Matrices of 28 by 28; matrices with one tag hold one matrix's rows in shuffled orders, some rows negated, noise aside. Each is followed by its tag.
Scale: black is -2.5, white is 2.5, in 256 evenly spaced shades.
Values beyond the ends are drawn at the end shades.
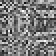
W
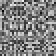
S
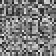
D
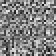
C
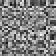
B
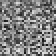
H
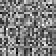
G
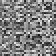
H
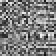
W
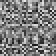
D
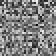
D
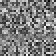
C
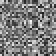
D
